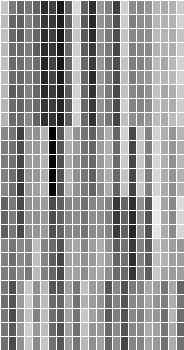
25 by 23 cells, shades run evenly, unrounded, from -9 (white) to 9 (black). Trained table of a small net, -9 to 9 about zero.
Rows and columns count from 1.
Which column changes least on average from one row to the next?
13
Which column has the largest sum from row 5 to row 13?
7
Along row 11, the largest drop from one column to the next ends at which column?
18
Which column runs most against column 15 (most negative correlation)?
23
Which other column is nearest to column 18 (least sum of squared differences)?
14
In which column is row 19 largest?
17
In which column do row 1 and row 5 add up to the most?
8
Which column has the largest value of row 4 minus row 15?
6
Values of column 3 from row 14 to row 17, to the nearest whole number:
5 4 4 4
